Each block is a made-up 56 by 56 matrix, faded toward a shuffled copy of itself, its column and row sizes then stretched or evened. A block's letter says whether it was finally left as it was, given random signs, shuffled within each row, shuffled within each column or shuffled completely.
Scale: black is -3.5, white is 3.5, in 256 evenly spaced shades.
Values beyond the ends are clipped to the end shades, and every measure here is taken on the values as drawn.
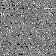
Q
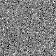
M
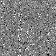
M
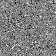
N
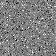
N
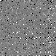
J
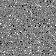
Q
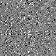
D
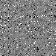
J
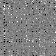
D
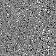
M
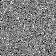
N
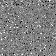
Q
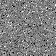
N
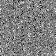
M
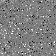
Q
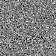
Q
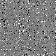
J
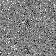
N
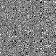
D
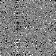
D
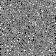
M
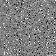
M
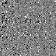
D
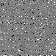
Q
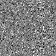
M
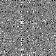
J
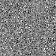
J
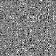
D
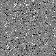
M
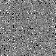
J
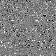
Q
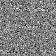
Q
